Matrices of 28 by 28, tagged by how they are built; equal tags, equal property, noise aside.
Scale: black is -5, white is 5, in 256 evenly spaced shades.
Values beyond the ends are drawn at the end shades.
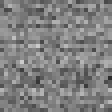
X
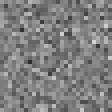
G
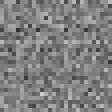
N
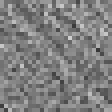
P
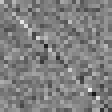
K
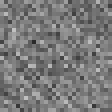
P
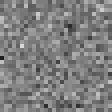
G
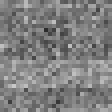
X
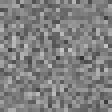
G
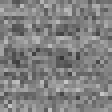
X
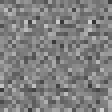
N
